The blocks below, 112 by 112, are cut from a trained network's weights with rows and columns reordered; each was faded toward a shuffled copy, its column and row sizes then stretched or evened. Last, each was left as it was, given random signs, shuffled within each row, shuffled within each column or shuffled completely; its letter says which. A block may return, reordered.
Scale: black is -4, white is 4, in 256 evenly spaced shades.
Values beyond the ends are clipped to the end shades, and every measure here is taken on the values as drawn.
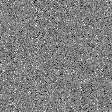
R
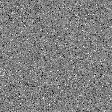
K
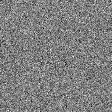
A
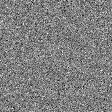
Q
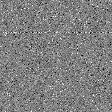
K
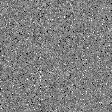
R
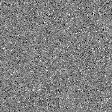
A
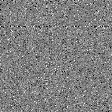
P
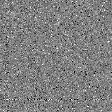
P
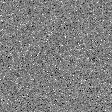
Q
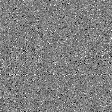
P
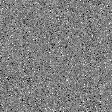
R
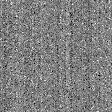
R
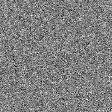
A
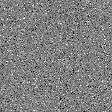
R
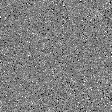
R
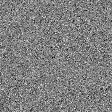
K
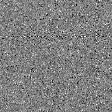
P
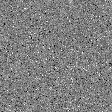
Q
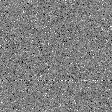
K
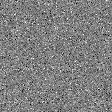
K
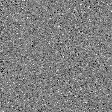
R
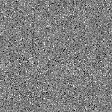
P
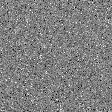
Q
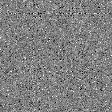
P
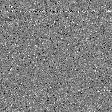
K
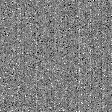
R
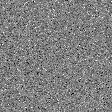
Q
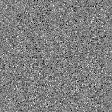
P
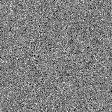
R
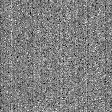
R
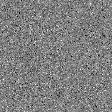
A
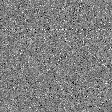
K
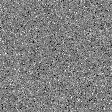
Q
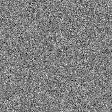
R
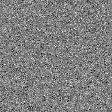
P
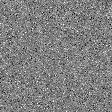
Q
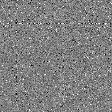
A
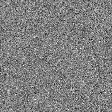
A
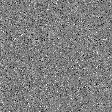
A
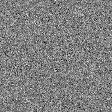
K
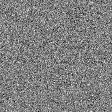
K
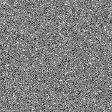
R
